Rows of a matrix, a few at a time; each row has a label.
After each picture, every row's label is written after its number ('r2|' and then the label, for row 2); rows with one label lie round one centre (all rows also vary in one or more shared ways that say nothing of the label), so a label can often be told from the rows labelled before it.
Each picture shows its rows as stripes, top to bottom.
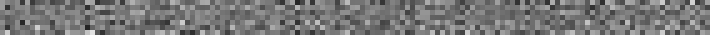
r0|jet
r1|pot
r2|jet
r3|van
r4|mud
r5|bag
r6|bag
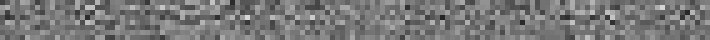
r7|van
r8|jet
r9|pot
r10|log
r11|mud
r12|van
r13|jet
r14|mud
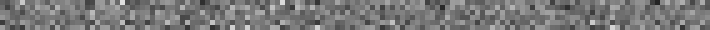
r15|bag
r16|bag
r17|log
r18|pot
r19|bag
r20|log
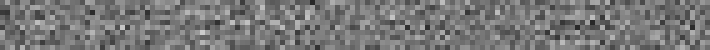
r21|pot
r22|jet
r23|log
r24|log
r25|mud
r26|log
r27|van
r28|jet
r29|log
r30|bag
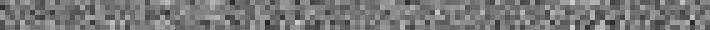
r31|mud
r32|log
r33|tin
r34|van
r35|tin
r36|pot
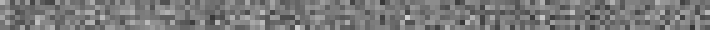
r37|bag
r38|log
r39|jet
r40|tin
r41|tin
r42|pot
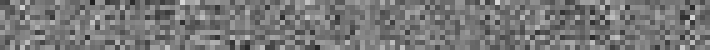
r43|mud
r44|pot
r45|van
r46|van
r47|van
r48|mud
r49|van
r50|van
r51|van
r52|pot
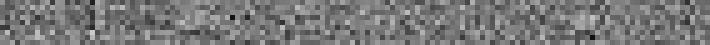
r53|pot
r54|van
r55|tin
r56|pot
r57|pot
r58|bag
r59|bag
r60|jet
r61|pot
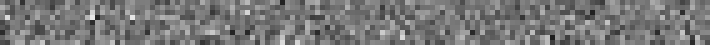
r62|log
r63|jet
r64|van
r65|jet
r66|mud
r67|log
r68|van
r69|tin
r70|mud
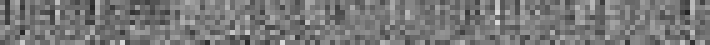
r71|bag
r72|jet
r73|bag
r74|log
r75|bag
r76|jet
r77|log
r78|pot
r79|bag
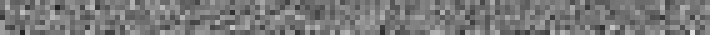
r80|log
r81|jet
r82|van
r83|mud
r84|log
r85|van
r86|jet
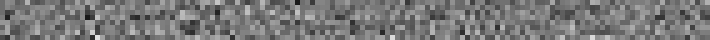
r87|van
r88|log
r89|log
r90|van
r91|bag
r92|tin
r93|mud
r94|pot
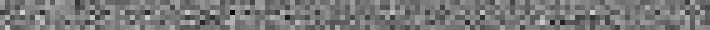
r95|pot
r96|pot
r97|bag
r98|bag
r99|jet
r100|mud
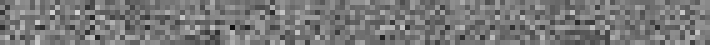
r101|mud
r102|bag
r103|mud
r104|tin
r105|bag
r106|van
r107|jet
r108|jet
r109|bag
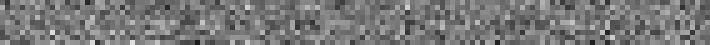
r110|van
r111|tin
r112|bag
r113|bag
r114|pot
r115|van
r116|van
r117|bag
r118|log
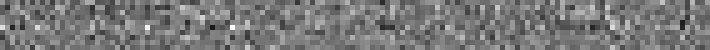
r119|bag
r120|mud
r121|jet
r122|pot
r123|van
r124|jet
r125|jet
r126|mud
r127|log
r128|bag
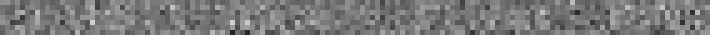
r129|jet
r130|jet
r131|bag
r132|bag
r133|log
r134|van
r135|van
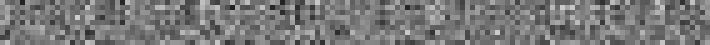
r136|log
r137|pot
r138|tin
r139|mud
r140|tin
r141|van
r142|jet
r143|log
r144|mud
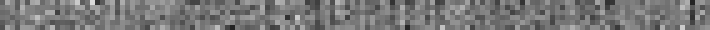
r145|mud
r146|van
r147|pot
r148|mud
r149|tin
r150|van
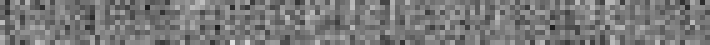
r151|van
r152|pot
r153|bag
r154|mud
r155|jet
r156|jet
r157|pot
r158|pot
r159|mud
